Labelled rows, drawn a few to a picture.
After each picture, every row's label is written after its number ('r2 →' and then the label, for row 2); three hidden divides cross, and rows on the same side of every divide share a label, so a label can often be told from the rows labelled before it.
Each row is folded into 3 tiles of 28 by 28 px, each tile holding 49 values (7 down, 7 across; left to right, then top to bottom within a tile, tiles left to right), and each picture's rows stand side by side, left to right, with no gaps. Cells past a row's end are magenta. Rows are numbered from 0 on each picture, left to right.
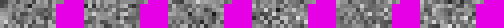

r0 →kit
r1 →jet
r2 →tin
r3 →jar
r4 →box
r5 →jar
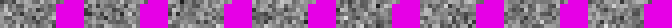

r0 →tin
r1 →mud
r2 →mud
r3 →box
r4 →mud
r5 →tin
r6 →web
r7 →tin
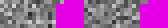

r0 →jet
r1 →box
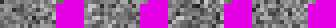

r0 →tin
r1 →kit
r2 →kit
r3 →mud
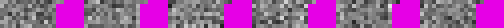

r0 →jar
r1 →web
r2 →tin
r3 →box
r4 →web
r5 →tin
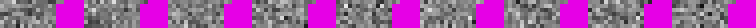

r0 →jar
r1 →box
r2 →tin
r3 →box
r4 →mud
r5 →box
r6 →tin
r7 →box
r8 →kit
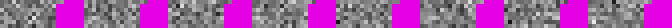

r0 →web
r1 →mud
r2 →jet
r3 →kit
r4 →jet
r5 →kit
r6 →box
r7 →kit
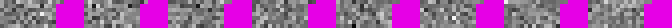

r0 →box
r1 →jet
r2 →kit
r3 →tin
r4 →jar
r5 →web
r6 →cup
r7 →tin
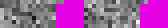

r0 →tin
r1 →cup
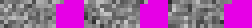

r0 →kit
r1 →cup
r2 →tin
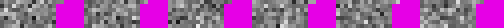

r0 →tin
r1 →box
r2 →cup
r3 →cup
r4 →jet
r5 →kit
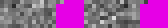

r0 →kit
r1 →box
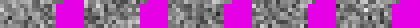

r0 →jet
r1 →cup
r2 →tin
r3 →mud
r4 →tin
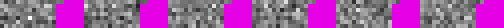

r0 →box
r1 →cup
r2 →mud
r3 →cup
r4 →web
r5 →cup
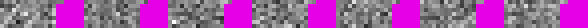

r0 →web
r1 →mud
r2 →kit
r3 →mud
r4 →tin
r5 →cup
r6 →mud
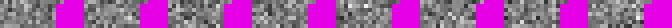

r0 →jet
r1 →jar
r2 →mud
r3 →kit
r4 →cup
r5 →jar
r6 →box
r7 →tin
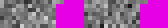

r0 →jar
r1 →jar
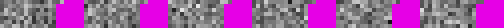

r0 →tin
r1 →tin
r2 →jar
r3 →jet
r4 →tin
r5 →jet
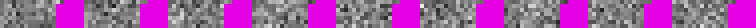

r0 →kit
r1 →kit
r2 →kit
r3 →tin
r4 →jet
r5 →mud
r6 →box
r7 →jet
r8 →cup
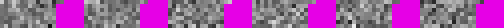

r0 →cup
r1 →jar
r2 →mud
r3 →mud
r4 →tin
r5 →tin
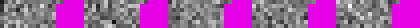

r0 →tin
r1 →mud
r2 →jet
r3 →jar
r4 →cup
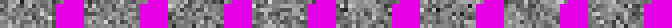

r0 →box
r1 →mud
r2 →cup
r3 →box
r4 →jet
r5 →web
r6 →kit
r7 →jet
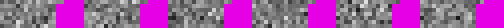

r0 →tin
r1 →tin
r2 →box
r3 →jar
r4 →box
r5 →cup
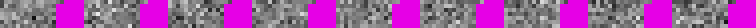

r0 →tin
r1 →jet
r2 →cup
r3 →box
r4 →web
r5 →cup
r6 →kit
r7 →mud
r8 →kit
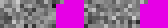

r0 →cup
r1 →box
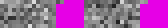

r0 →cup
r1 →kit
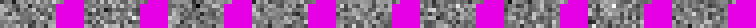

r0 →kit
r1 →box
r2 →kit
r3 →web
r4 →jet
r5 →mud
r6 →mud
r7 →jet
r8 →jar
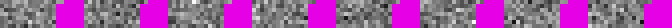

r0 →jet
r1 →web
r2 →jet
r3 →web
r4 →jet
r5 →jar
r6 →jar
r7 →tin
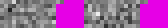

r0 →web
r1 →tin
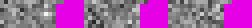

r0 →box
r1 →jar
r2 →box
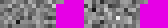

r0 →web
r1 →web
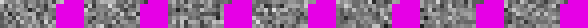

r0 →jar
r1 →jet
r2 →web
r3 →kit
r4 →cup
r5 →box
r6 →box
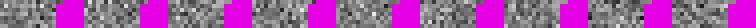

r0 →jet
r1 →jet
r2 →mud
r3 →mud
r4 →jet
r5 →tin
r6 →kit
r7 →jar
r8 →kit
